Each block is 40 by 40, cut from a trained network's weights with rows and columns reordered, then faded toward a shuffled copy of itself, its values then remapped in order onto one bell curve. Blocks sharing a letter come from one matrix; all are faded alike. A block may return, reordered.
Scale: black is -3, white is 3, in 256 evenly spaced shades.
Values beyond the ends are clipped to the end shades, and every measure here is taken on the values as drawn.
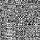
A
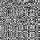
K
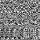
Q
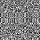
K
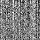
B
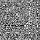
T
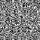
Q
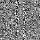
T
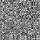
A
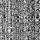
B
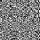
K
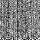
B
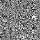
T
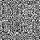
K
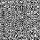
A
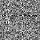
T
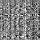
B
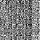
B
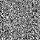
T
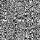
T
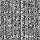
B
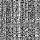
B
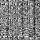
B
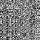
Q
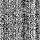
B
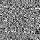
Q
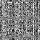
B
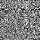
T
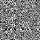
T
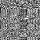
K
